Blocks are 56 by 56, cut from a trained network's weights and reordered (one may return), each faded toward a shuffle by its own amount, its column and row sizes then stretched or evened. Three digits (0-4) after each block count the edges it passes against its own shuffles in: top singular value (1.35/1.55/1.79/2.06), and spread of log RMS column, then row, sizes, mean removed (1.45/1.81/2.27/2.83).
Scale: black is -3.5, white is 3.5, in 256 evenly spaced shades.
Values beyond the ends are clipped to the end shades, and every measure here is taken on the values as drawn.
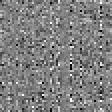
1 4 1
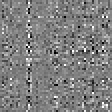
3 4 3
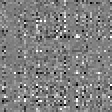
2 4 3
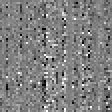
1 4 1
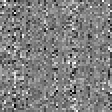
1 4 0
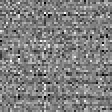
2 2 1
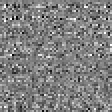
1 0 4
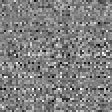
2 0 4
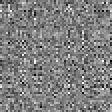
4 3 2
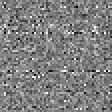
1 1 3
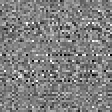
3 0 4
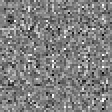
1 3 1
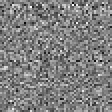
2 0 2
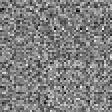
3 1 1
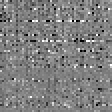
1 0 4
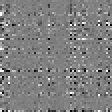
4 4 4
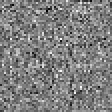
1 1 1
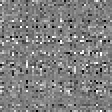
1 3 4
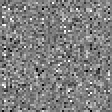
0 3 1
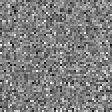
2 1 2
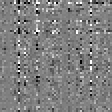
3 4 3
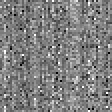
2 2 0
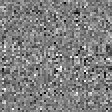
1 2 2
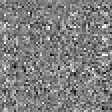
2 2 2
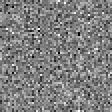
1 2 0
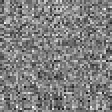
3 1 2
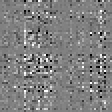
1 4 4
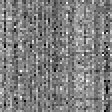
4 3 0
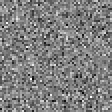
1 0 0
